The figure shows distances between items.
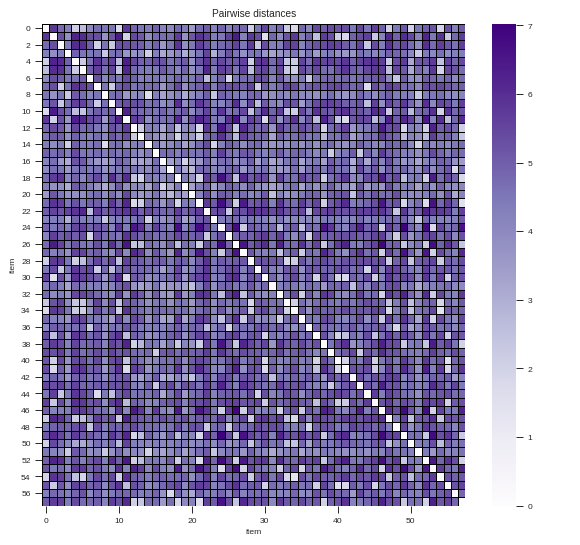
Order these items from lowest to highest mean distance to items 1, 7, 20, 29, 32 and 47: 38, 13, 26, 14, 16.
16, 14, 13, 38, 26
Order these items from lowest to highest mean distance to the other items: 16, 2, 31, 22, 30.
16, 31, 30, 2, 22
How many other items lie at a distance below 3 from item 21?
8
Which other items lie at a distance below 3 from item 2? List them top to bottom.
7, 9, 29, 44
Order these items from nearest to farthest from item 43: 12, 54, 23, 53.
12, 23, 54, 53
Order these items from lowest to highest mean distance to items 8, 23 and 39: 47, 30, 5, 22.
30, 5, 47, 22
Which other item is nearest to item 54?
34
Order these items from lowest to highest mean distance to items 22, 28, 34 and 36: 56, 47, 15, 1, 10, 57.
47, 10, 56, 15, 57, 1
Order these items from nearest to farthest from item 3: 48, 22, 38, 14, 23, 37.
14, 23, 37, 38, 48, 22
